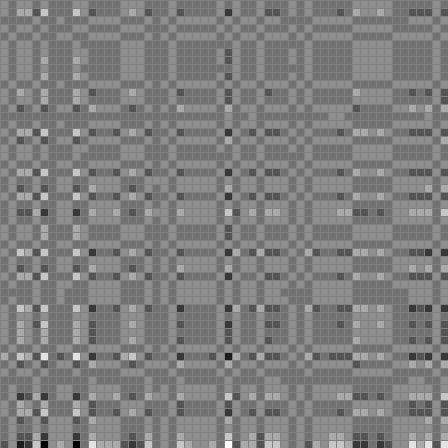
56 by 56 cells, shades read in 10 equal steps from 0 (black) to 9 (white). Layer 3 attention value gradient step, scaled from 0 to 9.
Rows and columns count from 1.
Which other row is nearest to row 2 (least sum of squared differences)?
35
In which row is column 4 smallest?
56
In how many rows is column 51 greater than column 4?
23
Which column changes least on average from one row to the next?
7
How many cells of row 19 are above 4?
21
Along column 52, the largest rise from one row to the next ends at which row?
46
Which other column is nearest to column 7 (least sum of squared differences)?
20
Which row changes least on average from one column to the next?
15
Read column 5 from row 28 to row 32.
5 4 4 5 3
